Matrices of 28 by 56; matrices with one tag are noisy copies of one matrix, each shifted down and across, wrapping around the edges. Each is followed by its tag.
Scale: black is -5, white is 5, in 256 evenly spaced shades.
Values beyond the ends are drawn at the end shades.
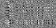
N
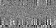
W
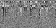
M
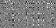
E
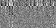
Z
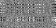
N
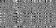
N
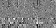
M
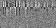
W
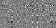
E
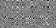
E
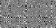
E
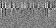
W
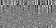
W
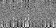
Z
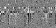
M
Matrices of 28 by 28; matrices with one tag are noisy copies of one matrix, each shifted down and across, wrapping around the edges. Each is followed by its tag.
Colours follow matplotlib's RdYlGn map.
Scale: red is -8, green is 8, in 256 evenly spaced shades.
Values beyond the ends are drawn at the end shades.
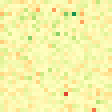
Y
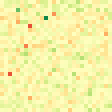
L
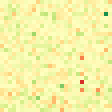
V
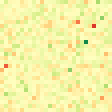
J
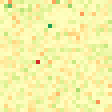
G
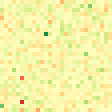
V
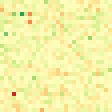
Y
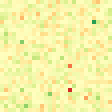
V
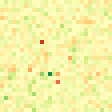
Y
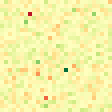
L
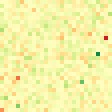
J
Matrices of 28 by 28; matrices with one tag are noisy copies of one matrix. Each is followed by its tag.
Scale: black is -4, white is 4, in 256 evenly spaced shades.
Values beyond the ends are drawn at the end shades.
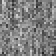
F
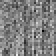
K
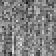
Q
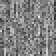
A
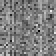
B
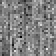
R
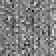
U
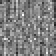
A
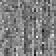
K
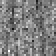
F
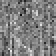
R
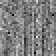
K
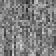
Q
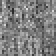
F
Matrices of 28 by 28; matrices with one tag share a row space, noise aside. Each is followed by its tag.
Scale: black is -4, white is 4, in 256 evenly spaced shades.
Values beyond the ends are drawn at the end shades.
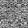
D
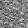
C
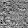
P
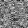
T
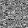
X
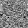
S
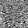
S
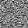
D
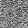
D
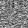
D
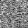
D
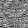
P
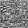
P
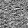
T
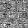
P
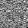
S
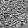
C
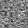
C
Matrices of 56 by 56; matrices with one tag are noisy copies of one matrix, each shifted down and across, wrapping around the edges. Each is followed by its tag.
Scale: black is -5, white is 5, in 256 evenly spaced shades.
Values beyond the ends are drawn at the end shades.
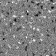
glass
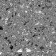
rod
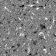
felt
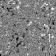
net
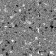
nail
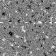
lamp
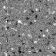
nail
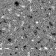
lamp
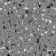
glass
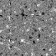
nail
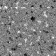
lamp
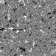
felt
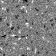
felt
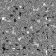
nail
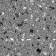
lamp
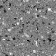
nail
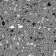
rod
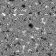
lamp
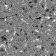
felt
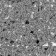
rod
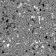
net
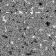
lamp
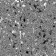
net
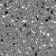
glass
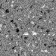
rod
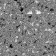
rod
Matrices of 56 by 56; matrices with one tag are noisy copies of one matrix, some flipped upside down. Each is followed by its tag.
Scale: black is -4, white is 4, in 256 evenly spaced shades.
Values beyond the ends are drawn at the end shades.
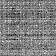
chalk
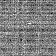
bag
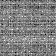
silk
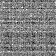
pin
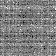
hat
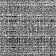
chalk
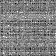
silk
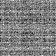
hat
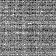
bag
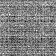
chalk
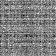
hat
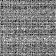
silk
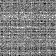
silk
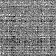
chalk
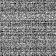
silk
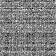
pin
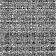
pin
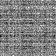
hat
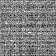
bag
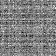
hat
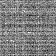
bag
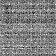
pin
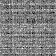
pin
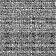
pin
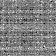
hat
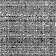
chalk
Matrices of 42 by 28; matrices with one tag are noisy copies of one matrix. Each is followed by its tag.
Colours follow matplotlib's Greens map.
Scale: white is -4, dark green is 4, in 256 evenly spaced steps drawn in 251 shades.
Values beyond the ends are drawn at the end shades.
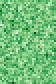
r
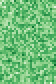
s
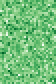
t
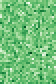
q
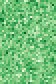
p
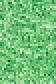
s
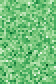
q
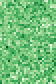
s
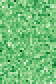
s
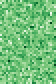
s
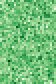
s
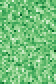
p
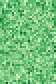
p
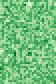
q
